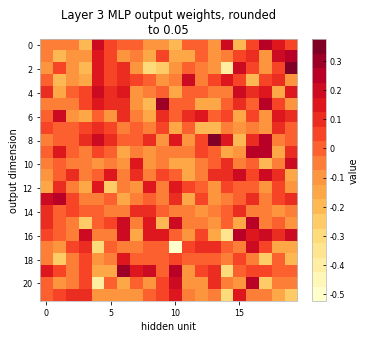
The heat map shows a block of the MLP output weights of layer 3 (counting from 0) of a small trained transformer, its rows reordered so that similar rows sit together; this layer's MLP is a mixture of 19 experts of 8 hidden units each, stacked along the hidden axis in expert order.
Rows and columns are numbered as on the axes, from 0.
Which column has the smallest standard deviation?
2
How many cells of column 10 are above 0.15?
3
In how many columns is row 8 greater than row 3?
12
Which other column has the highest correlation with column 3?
9
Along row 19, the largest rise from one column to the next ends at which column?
6
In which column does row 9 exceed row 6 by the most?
17
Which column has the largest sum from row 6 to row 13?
1
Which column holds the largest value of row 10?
19
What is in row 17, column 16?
0.2
